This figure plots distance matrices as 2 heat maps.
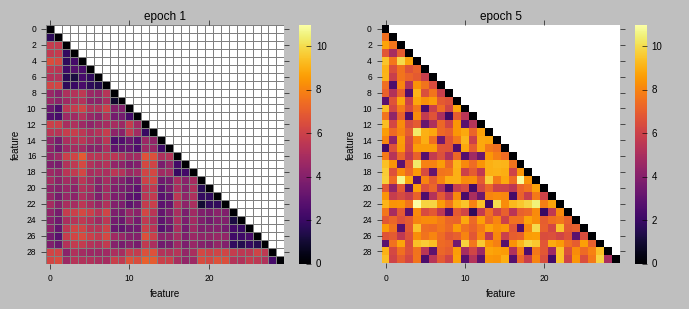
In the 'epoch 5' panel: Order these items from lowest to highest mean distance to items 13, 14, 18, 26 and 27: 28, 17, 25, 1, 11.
1, 11, 28, 25, 17
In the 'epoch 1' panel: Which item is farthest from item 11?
29
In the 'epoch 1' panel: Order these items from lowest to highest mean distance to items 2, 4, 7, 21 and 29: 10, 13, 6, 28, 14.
6, 28, 14, 10, 13
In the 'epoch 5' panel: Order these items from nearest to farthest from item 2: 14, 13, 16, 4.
16, 13, 14, 4
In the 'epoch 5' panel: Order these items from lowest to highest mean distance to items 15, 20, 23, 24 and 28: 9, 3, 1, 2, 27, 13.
3, 1, 9, 27, 2, 13
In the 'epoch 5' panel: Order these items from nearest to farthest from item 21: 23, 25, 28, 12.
12, 28, 23, 25
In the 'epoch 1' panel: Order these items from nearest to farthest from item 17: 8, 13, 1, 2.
1, 8, 2, 13
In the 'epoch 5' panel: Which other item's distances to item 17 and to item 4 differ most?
19
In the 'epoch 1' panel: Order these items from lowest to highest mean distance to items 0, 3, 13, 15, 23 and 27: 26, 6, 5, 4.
26, 6, 5, 4
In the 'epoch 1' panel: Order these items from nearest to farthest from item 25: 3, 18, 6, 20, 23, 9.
23, 9, 20, 18, 6, 3
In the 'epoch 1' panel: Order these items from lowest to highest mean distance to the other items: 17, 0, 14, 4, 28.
14, 17, 0, 4, 28
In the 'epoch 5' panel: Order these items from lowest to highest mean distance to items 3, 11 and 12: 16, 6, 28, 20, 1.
20, 16, 1, 28, 6
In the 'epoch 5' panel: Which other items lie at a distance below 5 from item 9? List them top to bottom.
0, 15, 27
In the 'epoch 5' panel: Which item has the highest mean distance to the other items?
22
